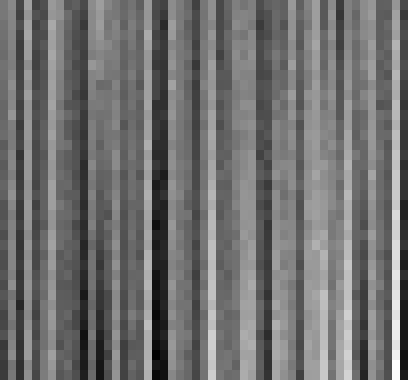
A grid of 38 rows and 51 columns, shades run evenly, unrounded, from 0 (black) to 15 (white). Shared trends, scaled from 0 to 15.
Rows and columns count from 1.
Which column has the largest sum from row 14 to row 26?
50
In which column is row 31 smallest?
20
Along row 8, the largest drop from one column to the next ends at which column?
51
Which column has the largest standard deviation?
13
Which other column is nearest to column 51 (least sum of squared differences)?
11
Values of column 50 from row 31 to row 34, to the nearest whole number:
14 13 14 14
